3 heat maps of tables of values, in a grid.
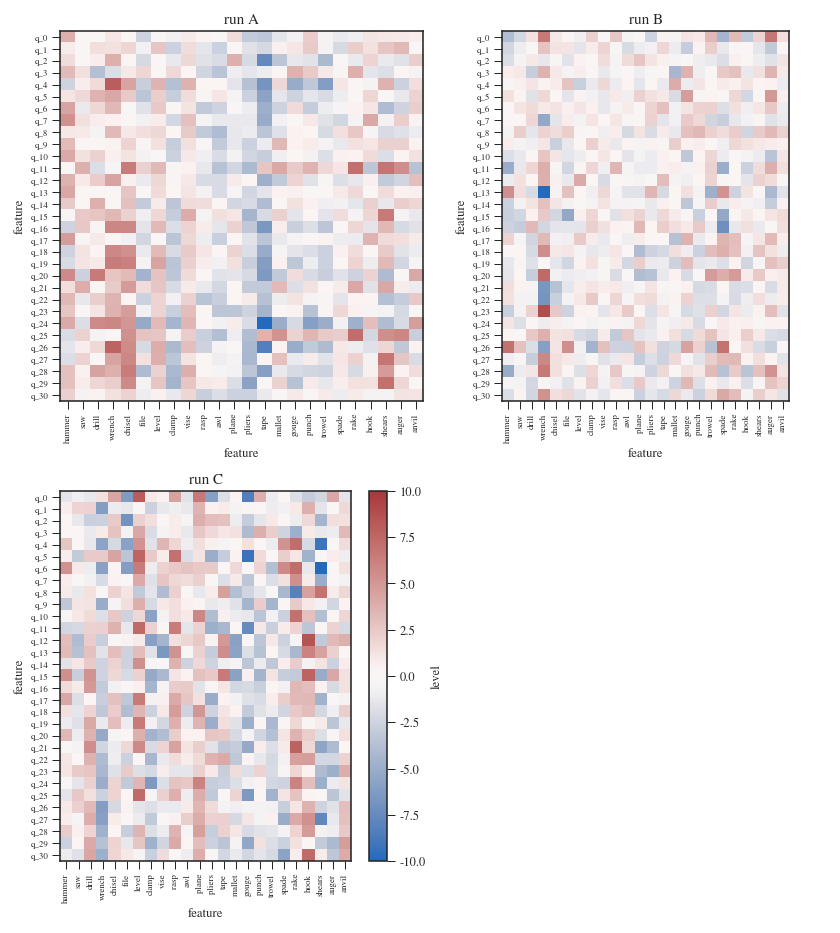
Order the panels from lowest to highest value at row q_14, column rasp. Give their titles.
run B, run A, run C
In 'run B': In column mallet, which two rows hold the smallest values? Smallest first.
q_3, q_17
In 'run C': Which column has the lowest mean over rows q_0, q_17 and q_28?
pliers
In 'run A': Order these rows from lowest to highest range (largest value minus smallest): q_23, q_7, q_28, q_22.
q_22, q_23, q_7, q_28
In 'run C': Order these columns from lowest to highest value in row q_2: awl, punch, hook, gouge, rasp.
gouge, punch, awl, rasp, hook
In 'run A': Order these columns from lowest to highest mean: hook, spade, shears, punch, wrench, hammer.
punch, spade, hook, shears, hammer, wrench
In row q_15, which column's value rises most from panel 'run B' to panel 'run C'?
hammer
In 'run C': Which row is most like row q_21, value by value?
q_7
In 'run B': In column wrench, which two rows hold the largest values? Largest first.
q_23, q_20
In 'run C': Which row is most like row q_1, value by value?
q_26
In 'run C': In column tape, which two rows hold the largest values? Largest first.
q_15, q_13
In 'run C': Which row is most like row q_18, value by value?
q_28
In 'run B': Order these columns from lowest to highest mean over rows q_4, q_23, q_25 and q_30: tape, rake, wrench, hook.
tape, hook, rake, wrench
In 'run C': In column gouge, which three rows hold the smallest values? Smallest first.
q_5, q_0, q_11
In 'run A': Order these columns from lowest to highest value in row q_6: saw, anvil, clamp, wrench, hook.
saw, clamp, hook, anvil, wrench
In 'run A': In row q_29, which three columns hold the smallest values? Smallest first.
pliers, clamp, gouge
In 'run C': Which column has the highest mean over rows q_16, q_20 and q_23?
drill
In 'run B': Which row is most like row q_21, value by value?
q_22
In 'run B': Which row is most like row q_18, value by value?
q_30
